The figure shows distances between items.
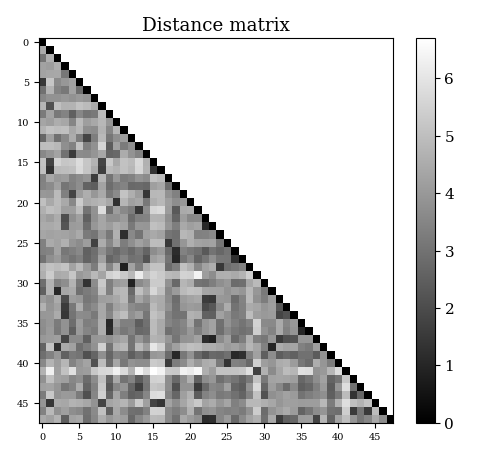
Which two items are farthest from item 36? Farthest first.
41, 29
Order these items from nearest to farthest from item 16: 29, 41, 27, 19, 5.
27, 19, 29, 5, 41
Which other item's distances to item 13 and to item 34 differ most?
21
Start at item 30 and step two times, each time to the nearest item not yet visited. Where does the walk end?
6
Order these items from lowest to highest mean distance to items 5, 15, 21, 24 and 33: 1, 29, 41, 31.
1, 31, 29, 41
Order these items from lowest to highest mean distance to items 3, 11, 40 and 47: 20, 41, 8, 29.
20, 8, 29, 41
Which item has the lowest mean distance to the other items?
39
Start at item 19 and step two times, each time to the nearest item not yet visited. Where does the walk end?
4
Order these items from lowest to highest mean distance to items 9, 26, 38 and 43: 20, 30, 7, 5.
30, 7, 5, 20
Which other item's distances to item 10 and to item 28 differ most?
11
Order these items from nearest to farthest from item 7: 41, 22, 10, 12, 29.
12, 22, 10, 29, 41
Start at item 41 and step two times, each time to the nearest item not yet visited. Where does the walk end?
37
